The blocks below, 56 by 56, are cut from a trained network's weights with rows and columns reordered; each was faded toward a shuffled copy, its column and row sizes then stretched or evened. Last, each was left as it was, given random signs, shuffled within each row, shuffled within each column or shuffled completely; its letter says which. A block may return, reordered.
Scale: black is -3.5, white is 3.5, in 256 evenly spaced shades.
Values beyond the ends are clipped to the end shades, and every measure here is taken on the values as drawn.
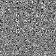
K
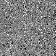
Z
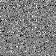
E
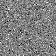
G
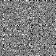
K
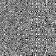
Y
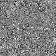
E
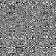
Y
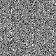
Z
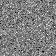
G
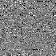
E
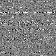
E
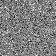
G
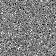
G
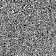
E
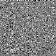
K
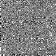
K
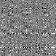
Y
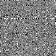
K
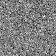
G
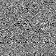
E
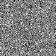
Z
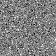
G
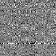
Y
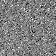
G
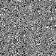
K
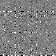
K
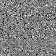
E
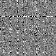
K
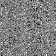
Z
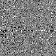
K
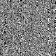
Z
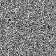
Z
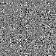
K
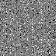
Z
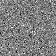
G
